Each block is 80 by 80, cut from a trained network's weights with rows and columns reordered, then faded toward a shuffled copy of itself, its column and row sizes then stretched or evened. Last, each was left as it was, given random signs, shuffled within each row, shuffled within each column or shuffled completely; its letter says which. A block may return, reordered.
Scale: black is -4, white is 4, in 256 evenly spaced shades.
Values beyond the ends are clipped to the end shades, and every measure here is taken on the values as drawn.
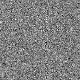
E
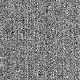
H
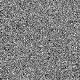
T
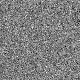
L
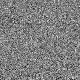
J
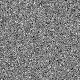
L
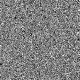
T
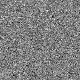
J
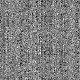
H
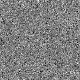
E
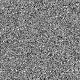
J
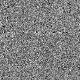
E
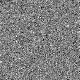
T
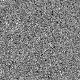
T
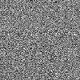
H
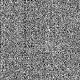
H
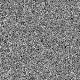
T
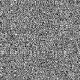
H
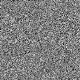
E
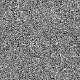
H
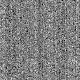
T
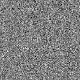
H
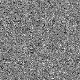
E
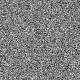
J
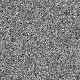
L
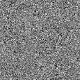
E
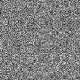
H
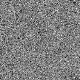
J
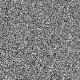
E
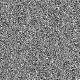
T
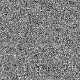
H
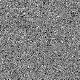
J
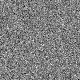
L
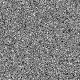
L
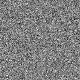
J
